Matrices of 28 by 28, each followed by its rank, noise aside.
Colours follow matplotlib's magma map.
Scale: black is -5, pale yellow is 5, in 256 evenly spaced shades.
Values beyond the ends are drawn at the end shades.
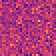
six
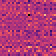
three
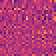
four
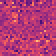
six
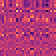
two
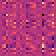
two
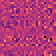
four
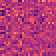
four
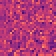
six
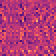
four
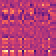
two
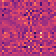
three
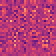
four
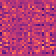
three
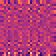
two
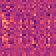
four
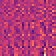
three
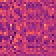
four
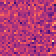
six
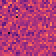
six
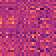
four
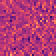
six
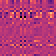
two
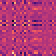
two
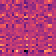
two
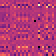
two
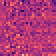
six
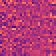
six
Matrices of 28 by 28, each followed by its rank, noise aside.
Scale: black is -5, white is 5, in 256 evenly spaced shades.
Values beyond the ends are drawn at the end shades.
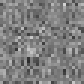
four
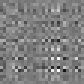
two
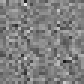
six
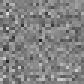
six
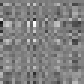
two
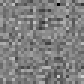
six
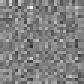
four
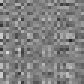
two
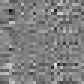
four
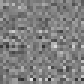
four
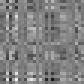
two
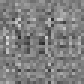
three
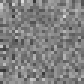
six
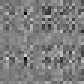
three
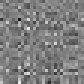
four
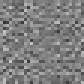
four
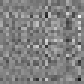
three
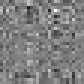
three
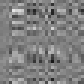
two
